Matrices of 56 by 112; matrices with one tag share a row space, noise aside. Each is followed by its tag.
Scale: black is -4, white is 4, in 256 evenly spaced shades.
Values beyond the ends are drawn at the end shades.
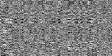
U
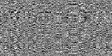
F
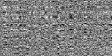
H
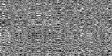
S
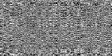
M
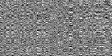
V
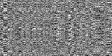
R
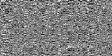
U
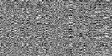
V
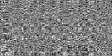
U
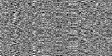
F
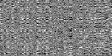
V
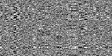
F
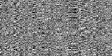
F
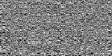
S
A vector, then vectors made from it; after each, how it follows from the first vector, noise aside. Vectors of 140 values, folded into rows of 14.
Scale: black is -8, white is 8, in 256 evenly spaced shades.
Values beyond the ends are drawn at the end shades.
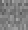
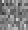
scaled up.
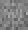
wrapped around.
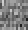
reversed, scaled up.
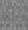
reversed, shrunk.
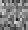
negated, scaled up.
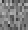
negated, scaled up.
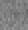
wrapped around, negated, shrunk.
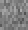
wrapped around.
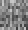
reversed, scaled up.
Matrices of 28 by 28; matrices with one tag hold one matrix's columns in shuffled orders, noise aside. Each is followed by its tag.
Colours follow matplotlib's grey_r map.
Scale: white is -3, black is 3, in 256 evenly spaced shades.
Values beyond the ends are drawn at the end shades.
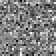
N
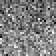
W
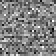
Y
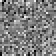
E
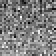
W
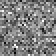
Y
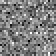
N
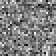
N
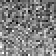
W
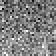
W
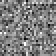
N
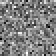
N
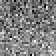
W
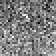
W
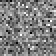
Y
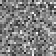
N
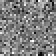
E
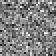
N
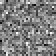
N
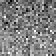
W
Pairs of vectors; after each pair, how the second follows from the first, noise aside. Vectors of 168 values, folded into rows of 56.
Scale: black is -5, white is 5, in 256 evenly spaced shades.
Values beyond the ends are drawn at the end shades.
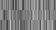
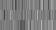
partly zeroed.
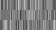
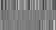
partly zeroed.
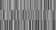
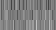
reversed, partly zeroed.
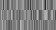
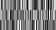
wrapped around, negated, scaled up.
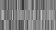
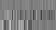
negated, partly zeroed.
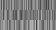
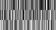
wrapped around, negated, scaled up.
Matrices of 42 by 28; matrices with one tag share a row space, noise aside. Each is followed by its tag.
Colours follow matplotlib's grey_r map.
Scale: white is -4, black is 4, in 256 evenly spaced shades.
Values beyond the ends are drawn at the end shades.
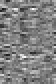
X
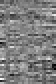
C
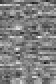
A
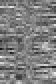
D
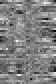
D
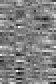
D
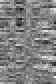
D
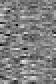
X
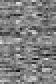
A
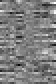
D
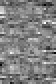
C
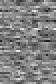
A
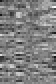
D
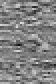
A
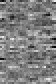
C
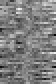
D
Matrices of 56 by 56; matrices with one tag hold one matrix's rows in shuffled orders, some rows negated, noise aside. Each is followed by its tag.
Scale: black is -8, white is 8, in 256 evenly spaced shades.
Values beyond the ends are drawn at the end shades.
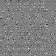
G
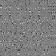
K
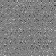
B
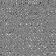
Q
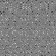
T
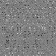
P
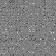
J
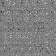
G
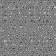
B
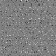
Q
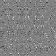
G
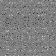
P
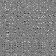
P
